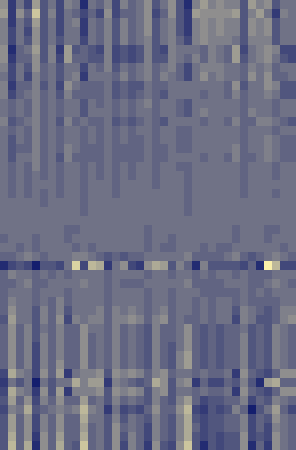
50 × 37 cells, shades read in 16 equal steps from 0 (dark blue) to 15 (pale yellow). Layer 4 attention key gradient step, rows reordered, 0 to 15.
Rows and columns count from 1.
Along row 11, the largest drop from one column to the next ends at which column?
2
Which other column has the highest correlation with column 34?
19
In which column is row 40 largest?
24
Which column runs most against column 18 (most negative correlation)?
35
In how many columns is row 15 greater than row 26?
6
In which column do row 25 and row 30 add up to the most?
34
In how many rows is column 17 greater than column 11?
17
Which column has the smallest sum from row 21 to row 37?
5
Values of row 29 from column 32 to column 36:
4 5 6 7 6
